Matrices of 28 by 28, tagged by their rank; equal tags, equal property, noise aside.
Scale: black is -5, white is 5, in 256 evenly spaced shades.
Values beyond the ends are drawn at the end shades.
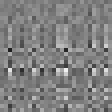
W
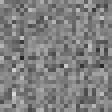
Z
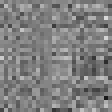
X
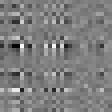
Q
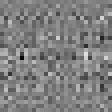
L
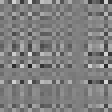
Q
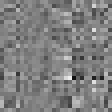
W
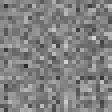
Z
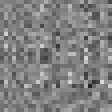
L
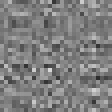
L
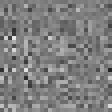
L
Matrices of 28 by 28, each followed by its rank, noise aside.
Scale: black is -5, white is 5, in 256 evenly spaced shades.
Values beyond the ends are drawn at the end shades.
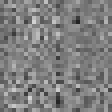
four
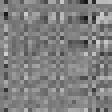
two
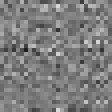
six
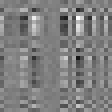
one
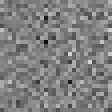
six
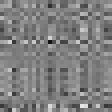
two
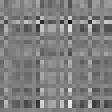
one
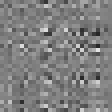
three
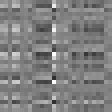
one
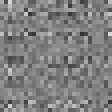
three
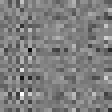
three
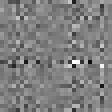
three
